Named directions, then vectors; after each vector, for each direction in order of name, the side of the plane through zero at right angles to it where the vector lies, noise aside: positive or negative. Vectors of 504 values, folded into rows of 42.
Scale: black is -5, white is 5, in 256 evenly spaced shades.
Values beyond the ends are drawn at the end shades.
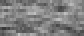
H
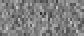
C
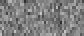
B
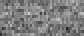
negative, positive, positive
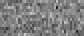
negative, negative, positive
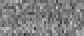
positive, positive, negative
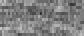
negative, positive, negative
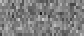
negative, positive, negative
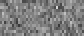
positive, positive, positive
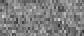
positive, positive, positive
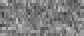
negative, negative, negative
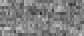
negative, positive, negative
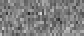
positive, negative, negative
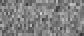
positive, negative, positive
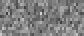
positive, negative, negative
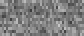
negative, negative, negative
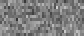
positive, positive, negative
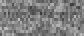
negative, positive, negative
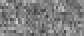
negative, negative, negative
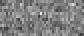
positive, negative, positive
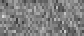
positive, positive, positive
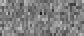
negative, positive, negative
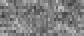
negative, negative, negative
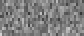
positive, negative, negative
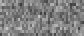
negative, positive, negative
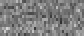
positive, positive, negative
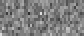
positive, negative, negative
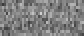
positive, negative, positive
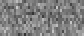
positive, positive, negative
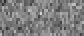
positive, negative, positive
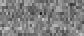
negative, positive, negative
